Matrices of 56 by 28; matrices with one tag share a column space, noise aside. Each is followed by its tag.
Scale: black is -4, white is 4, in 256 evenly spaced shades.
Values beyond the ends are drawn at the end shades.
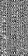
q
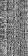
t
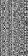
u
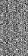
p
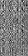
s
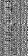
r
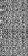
t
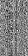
s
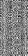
q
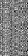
u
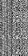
q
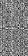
u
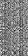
u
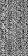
t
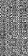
q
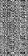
q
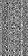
u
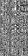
s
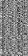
q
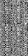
r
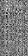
s
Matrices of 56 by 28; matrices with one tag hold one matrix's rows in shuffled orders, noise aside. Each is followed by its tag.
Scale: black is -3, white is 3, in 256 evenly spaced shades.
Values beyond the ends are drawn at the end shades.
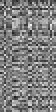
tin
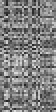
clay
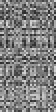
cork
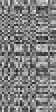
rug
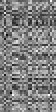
tin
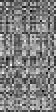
cork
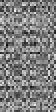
cork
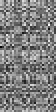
cork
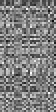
cork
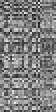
clay
